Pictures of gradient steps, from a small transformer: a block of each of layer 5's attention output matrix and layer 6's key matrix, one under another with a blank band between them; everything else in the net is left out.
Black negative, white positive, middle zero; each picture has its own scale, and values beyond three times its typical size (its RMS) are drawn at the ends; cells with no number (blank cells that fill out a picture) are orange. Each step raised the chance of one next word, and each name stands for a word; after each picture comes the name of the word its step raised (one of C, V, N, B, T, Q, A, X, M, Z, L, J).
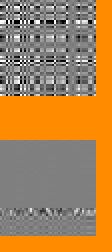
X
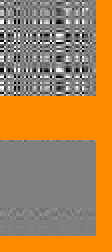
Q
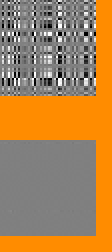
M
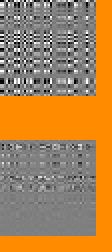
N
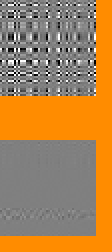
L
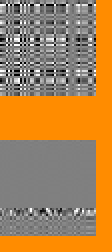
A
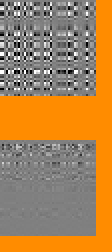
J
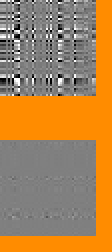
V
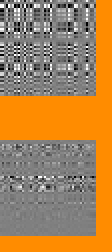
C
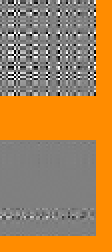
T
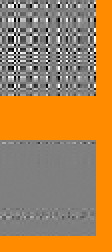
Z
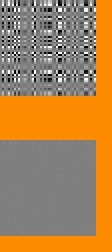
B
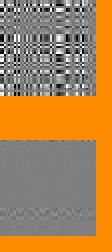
B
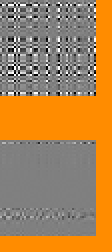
B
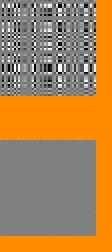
C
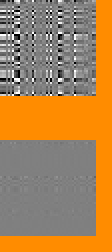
T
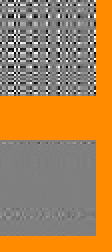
N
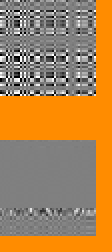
T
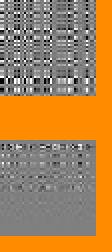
V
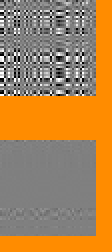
T
